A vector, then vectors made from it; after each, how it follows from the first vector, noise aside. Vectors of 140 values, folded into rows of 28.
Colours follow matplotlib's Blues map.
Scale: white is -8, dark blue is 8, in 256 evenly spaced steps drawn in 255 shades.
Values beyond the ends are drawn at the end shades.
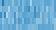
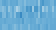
reversed, partly zeroed.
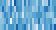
wrapped around, negated, scaled up.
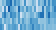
wrapped around, negated, scaled up.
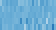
reversed, partly zeroed.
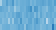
reversed, partly zeroed.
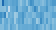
sign-scrambled.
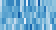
wrapped around, negated, scaled up.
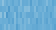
negated, shrunk.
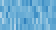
sign-scrambled.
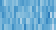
reversed, negated.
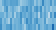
reversed.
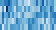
wrapped around, negated, scaled up.
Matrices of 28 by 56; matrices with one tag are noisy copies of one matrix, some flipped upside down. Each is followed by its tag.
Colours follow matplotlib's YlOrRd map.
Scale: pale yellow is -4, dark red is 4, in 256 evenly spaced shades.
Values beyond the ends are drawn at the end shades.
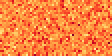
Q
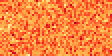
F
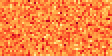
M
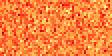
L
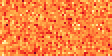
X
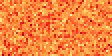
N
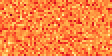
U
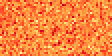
L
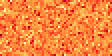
U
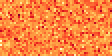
U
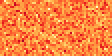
L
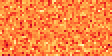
N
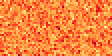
Q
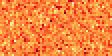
X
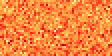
U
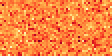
Q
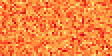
L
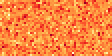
X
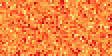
Q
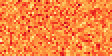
Q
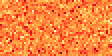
U
